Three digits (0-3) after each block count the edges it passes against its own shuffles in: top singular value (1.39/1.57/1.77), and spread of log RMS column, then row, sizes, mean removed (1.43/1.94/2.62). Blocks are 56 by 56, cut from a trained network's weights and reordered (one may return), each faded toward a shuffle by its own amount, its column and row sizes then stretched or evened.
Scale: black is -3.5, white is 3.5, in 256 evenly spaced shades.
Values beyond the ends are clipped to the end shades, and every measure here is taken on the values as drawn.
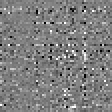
1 2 3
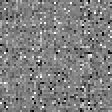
0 2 0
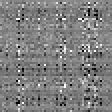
3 3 2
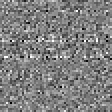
2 0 2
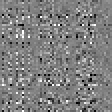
2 3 3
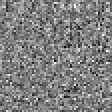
2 1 1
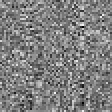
3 2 0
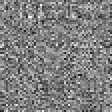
3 1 1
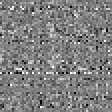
1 1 3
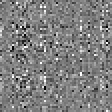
0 3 2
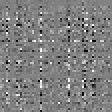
2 3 3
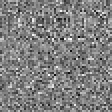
3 1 2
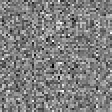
2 2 0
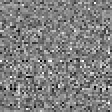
1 1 2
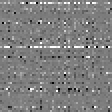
3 1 3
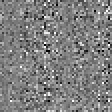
2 3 1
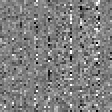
0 3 0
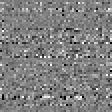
1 1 3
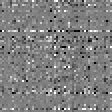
1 2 3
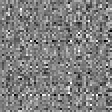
3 3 1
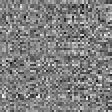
3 1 1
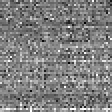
3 1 1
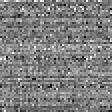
3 0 2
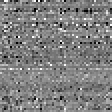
2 1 3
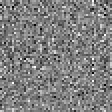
1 2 0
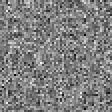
1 1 0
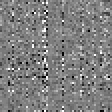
1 3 2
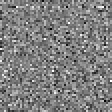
0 1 1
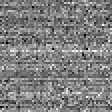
3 0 1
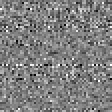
3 0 3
